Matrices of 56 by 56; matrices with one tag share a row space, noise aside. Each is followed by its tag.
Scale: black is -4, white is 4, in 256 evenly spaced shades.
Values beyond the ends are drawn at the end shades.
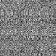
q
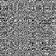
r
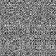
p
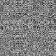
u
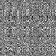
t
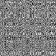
p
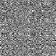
r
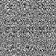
t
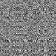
u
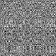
p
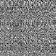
q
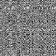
t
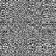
r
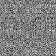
p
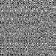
q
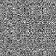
t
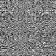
r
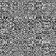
r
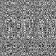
t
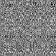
p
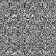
t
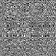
t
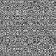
u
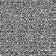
q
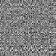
q
